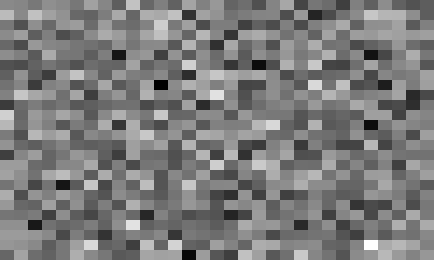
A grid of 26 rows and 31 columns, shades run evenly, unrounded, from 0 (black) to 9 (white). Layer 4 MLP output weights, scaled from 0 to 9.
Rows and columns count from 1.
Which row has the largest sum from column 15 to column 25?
10
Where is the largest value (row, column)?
25, 27
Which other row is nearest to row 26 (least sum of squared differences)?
4
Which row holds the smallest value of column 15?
11
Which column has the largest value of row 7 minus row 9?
12
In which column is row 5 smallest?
16
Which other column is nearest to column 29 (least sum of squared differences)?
13
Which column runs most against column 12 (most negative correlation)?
23
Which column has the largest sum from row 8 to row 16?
17
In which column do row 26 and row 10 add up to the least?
14
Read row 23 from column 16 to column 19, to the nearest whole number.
3 4 6 5
